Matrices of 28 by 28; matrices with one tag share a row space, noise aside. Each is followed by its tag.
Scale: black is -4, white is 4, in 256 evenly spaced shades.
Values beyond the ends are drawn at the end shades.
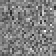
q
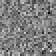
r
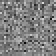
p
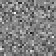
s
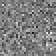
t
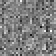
t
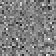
s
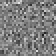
p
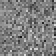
p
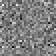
s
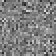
t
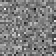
p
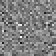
s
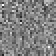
s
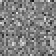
s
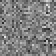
t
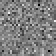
r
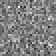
r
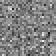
r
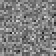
p
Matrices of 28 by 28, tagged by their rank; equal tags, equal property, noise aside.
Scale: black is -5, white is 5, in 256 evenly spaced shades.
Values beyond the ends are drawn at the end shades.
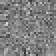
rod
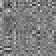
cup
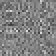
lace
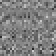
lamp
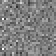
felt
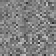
felt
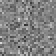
lace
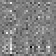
cup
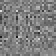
cup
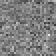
felt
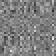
lamp
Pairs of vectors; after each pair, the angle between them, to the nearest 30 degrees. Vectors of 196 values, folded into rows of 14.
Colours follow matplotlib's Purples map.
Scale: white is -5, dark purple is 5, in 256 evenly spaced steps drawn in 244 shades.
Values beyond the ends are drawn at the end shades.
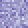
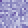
30 degrees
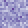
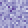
60 degrees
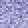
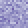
150 degrees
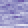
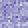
60 degrees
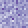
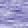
90 degrees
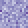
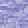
120 degrees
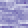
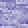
150 degrees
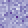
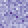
30 degrees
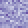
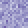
90 degrees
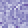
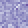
30 degrees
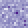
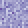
90 degrees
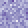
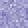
30 degrees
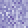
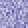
150 degrees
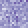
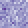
150 degrees
